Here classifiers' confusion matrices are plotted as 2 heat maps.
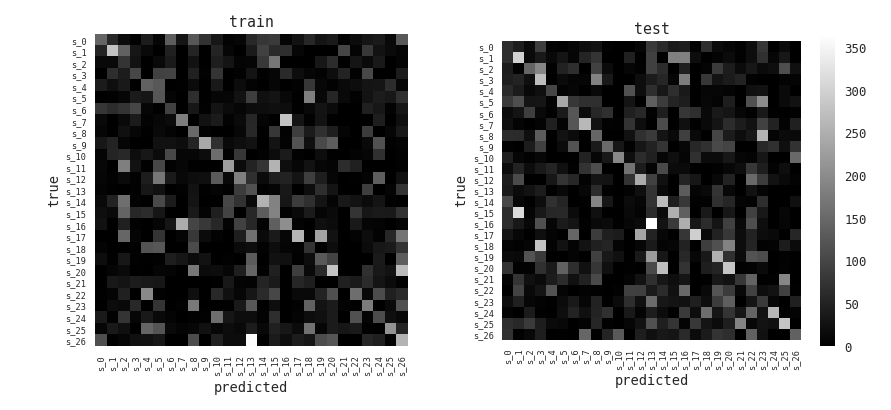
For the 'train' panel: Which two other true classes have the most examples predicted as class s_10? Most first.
s_24, s_12
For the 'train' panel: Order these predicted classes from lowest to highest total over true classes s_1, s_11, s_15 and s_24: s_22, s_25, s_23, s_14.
s_25, s_23, s_22, s_14
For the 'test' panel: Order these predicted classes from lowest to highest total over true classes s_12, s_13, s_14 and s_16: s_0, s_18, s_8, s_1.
s_18, s_1, s_0, s_8
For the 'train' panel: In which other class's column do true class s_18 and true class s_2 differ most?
s_15
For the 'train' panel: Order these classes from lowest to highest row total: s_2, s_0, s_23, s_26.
s_2, s_23, s_0, s_26
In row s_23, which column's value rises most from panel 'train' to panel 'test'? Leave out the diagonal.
s_20
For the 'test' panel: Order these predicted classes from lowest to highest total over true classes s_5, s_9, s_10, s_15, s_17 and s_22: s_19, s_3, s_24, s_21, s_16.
s_21, s_24, s_3, s_19, s_16
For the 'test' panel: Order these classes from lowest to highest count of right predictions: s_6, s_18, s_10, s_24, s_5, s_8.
s_18, s_6, s_8, s_10, s_5, s_24
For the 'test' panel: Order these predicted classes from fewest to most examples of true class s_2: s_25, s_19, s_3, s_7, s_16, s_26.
s_7, s_26, s_16, s_19, s_25, s_3
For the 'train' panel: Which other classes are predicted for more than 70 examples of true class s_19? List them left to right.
s_13, s_20, s_26
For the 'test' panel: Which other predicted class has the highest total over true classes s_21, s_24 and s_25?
s_22
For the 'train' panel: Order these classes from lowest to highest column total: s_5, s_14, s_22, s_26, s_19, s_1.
s_22, s_1, s_14, s_19, s_5, s_26
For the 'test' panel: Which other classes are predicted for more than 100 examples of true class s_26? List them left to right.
s_7, s_10, s_22
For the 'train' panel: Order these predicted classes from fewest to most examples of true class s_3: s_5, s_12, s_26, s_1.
s_12, s_26, s_1, s_5
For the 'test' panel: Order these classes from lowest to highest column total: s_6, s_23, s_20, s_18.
s_18, s_6, s_23, s_20
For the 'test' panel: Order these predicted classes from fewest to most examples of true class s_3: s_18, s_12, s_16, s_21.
s_12, s_21, s_18, s_16
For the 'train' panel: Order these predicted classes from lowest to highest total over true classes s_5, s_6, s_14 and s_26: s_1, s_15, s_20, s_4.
s_4, s_1, s_20, s_15
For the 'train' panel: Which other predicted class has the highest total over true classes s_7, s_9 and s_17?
s_19
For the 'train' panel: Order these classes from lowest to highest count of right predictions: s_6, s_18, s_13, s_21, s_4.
s_21, s_18, s_6, s_13, s_4
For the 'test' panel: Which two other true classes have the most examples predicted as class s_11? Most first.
s_4, s_22
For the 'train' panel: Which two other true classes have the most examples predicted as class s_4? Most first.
s_22, s_25
